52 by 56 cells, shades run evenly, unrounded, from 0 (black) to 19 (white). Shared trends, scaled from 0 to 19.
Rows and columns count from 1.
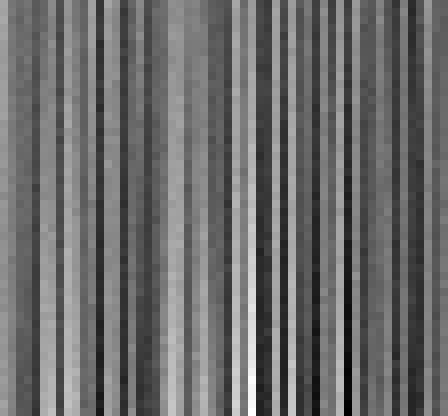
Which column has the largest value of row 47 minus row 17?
32
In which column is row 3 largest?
1
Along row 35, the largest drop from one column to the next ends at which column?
33
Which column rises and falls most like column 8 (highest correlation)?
52
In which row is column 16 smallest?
48
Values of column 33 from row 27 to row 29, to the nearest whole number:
4 3 3
